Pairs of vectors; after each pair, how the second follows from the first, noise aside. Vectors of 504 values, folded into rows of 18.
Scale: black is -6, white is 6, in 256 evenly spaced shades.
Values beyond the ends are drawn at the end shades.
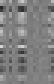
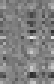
reversed.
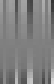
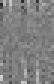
reversed, negated, partly zeroed.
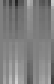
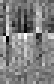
wrapped around, negated, scaled up.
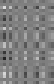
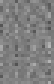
wrapped around, shrunk.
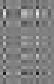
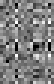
wrapped around, negated, scaled up.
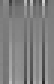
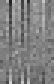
reversed.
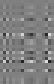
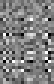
negated, scaled up.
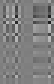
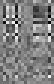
scaled up.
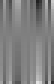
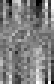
scaled up.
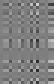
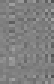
wrapped around, shrunk.
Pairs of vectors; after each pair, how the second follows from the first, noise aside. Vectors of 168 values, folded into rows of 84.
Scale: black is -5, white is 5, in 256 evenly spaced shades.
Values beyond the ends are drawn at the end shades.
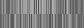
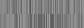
reversed, negated, shrunk.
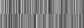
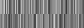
copied.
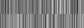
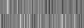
wrapped around, partly zeroed.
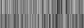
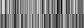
scaled up.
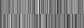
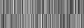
wrapped around.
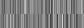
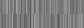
reversed, negated, shrunk.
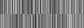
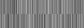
reversed, negated, shrunk.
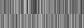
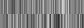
wrapped around.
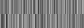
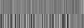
wrapped around, partly zeroed.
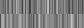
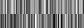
reversed, scaled up.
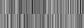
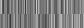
wrapped around, negated.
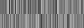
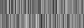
copied.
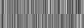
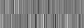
wrapped around, partly zeroed.
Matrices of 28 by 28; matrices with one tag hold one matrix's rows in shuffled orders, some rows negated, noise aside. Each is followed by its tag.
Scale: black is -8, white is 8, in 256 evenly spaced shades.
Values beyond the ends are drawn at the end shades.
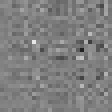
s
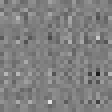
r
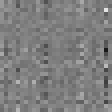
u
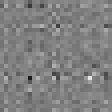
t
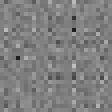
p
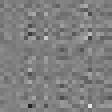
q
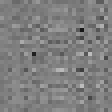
s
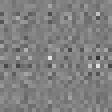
r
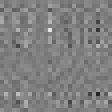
r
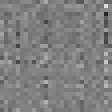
u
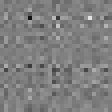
t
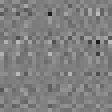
r
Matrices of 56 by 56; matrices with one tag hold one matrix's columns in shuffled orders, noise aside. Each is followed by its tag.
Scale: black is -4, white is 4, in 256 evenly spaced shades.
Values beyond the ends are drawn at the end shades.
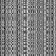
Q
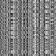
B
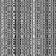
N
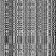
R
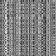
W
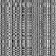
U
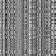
B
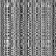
U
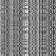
Q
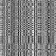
R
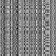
Q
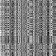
R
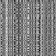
W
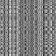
Q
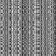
Q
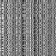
W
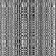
U
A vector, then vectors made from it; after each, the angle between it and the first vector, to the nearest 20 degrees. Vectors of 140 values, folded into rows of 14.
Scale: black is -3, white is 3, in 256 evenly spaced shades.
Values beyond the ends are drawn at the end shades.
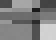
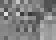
60 degrees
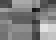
20 degrees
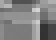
160 degrees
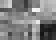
160 degrees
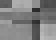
20 degrees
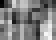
40 degrees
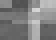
140 degrees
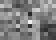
140 degrees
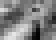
80 degrees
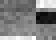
100 degrees
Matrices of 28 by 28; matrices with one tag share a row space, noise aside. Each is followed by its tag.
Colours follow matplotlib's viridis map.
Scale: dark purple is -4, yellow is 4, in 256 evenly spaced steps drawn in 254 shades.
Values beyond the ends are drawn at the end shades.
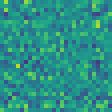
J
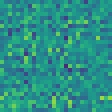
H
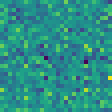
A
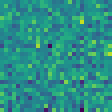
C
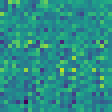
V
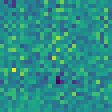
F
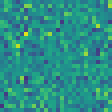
J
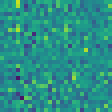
H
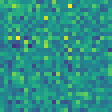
H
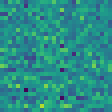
V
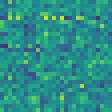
V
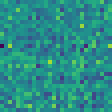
C
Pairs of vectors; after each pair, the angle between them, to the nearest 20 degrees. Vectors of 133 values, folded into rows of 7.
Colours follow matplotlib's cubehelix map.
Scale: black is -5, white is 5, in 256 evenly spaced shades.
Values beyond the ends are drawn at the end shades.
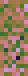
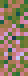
100 degrees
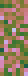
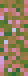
40 degrees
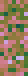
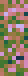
160 degrees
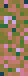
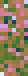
160 degrees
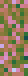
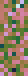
140 degrees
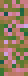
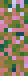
100 degrees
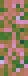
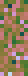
100 degrees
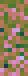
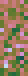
160 degrees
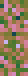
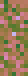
160 degrees
